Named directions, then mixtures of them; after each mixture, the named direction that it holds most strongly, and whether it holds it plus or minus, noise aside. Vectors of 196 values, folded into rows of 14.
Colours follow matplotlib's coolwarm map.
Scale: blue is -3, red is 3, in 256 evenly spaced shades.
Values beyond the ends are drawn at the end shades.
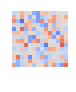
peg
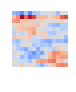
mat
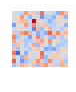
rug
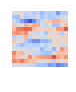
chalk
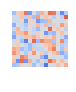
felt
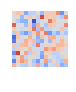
rug, minus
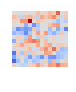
chalk, minus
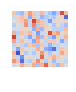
rug, plus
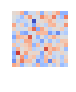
rug, minus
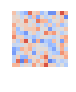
felt, minus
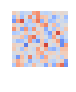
peg, minus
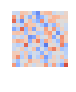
peg, plus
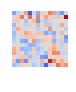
felt, plus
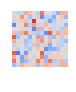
rug, plus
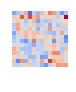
felt, plus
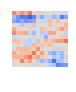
mat, minus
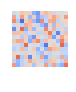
peg, plus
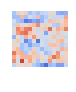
chalk, plus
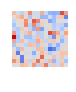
rug, plus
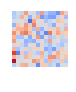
rug, plus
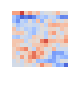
mat, minus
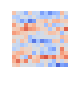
chalk, plus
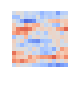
chalk, plus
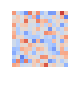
felt, minus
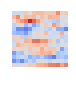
chalk, minus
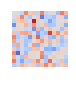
rug, plus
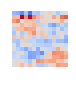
mat, plus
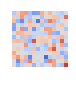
peg, plus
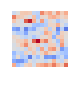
chalk, minus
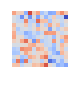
felt, minus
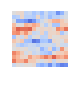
chalk, plus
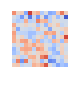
felt, minus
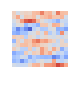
chalk, minus
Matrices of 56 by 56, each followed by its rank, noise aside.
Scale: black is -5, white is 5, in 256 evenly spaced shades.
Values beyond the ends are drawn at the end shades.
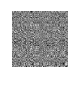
seven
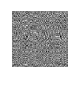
six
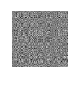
five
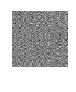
seven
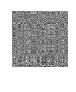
five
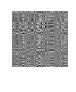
three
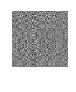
five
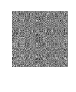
five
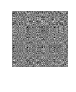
four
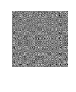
five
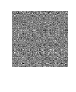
seven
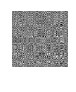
six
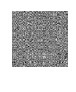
seven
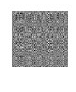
four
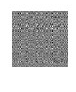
three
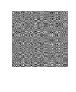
three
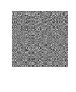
five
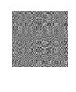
three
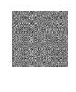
five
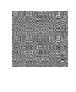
four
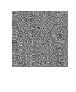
seven
